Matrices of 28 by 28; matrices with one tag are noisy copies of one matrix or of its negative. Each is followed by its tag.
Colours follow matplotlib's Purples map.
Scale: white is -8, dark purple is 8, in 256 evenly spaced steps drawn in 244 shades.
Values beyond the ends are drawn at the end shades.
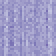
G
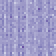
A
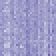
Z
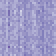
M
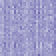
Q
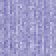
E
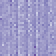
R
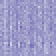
E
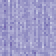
E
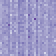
R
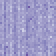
A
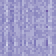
G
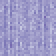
E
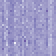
G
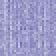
E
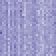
M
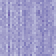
M
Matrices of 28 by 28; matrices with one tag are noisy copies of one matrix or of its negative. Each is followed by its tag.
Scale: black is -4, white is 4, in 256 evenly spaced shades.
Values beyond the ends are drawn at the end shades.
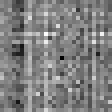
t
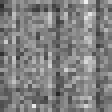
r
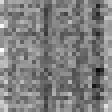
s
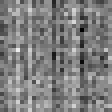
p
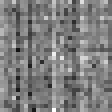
p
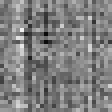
t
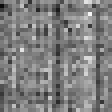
r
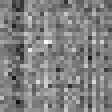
t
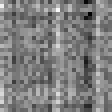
r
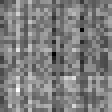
p
